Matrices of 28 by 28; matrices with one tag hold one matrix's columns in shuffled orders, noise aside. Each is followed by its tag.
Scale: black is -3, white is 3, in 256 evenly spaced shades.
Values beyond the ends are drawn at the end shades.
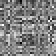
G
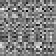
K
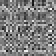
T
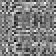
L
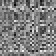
T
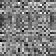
L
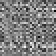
K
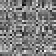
T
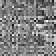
G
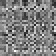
T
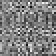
L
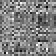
L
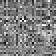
G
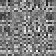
T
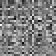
G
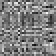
L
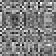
L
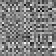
K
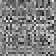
G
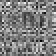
L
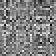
G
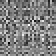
G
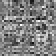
G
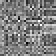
G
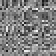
T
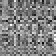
G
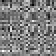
T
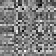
T
